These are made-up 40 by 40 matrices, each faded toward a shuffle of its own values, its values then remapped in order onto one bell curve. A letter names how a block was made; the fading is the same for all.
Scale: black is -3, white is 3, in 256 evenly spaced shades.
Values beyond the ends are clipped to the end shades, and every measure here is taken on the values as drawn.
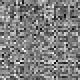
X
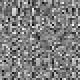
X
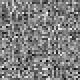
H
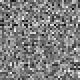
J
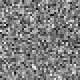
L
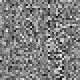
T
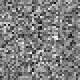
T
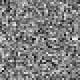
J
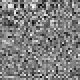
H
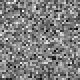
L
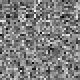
H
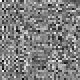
X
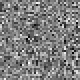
T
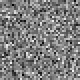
L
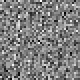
T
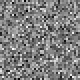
L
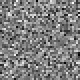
J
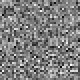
H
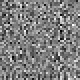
T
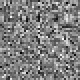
T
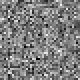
T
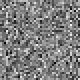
T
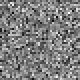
J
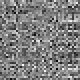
X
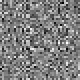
X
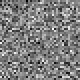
H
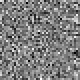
T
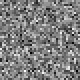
L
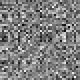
X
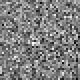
L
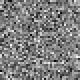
L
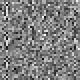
T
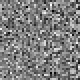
T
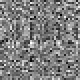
X
